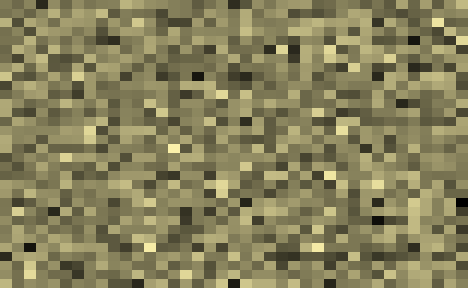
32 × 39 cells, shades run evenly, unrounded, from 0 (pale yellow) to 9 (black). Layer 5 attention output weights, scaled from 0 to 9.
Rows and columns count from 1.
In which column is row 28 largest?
3
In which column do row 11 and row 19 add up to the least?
21
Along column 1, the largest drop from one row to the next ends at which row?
30
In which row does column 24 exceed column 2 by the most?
29
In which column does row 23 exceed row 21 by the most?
32
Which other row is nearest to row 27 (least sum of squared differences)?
10
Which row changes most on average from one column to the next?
6
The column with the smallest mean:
19
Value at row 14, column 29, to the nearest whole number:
2
